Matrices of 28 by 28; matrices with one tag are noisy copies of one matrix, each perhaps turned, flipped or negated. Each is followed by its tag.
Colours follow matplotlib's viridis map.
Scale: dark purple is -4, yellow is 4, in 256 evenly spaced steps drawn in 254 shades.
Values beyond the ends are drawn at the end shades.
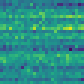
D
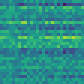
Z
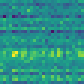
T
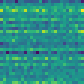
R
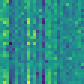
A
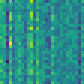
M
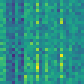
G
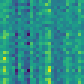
D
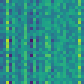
M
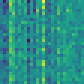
A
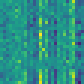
A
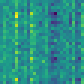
T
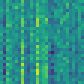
Z
